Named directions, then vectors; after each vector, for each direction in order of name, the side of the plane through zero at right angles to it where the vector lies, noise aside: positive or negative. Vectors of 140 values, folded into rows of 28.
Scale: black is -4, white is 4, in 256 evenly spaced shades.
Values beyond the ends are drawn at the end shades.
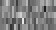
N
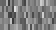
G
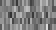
positive, positive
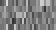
positive, positive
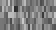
negative, positive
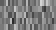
positive, positive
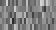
positive, positive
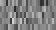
negative, negative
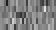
negative, negative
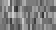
negative, positive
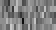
positive, negative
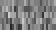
negative, positive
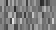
negative, negative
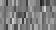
negative, negative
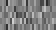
negative, negative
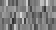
positive, positive
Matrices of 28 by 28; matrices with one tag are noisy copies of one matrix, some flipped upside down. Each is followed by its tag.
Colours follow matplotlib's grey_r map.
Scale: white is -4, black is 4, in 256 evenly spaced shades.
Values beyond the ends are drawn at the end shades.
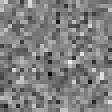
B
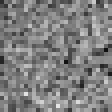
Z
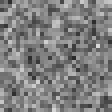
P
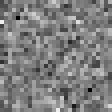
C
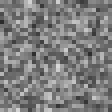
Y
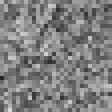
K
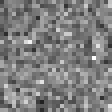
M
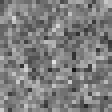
P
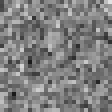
P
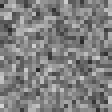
B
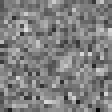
C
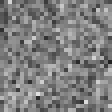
M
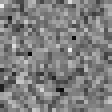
B
